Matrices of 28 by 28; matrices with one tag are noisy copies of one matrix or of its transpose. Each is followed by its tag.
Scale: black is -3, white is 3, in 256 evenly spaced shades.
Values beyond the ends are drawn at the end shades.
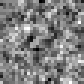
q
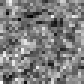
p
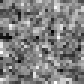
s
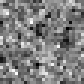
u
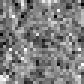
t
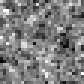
u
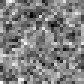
p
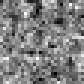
s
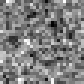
p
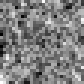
t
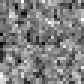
t
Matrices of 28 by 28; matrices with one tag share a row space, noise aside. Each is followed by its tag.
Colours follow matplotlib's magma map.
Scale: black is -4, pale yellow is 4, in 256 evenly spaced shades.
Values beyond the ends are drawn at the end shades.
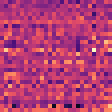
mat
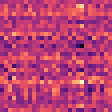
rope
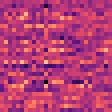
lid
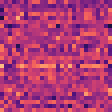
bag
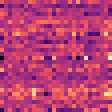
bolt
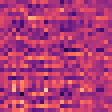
lid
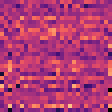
bag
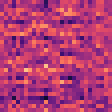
lid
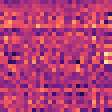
mat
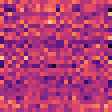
bag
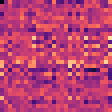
bolt
